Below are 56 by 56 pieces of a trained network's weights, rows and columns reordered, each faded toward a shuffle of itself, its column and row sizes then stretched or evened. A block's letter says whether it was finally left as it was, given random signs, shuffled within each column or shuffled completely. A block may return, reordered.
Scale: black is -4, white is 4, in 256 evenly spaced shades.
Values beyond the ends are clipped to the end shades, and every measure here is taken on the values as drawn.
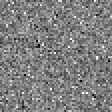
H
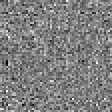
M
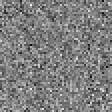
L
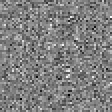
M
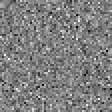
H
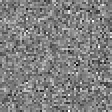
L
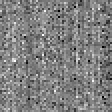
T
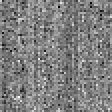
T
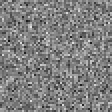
H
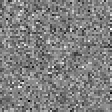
L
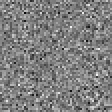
M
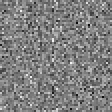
T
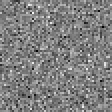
H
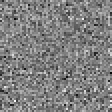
L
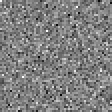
H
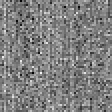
T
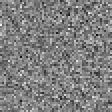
T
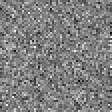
T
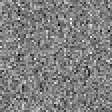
T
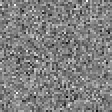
H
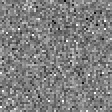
H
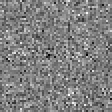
L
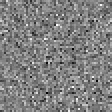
L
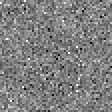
H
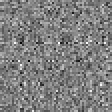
M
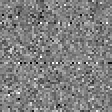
L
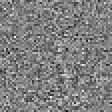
M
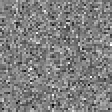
T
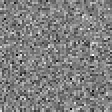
M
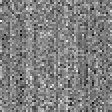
M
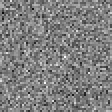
H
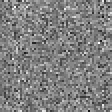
L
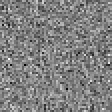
L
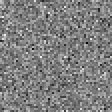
H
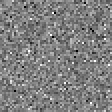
H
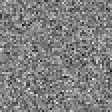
H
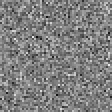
H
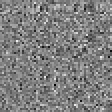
M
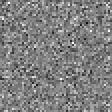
L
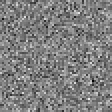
H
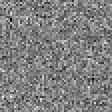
L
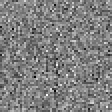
T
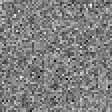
T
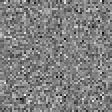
M
